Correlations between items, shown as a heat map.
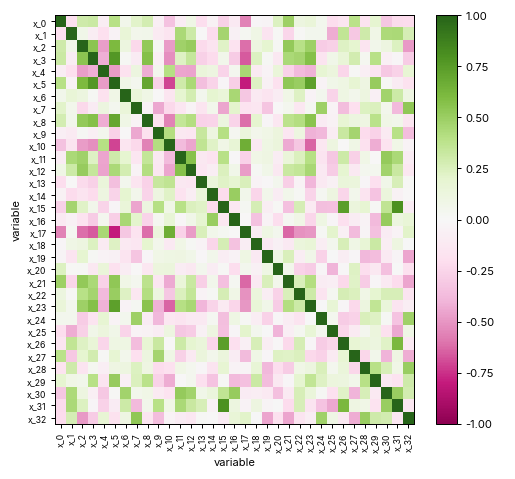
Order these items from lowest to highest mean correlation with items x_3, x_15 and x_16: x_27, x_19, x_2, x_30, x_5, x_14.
x_19, x_14, x_27, x_5, x_2, x_30
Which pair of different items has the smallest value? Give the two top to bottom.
x_5, x_17
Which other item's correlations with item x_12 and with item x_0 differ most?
x_30
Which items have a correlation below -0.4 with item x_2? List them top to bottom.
x_4, x_10, x_17, x_32
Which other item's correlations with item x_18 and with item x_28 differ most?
x_32
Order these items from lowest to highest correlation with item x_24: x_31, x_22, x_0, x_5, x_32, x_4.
x_31, x_22, x_5, x_0, x_4, x_32
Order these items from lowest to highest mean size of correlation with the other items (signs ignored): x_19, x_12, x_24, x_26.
x_19, x_24, x_26, x_12
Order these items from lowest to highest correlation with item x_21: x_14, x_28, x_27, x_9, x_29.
x_28, x_9, x_29, x_14, x_27
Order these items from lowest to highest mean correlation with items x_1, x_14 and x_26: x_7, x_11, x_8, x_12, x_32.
x_7, x_8, x_32, x_12, x_11
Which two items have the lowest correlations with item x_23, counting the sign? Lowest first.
x_10, x_17
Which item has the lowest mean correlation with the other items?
x_17
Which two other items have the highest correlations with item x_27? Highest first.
x_9, x_0
